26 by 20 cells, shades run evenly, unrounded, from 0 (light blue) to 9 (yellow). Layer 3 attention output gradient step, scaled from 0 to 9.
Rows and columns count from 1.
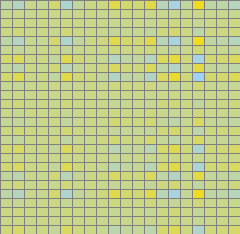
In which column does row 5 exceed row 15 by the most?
17
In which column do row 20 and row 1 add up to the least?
15
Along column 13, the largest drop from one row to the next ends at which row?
9
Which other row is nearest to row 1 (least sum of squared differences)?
5
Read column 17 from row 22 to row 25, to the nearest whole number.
9 5 4 4
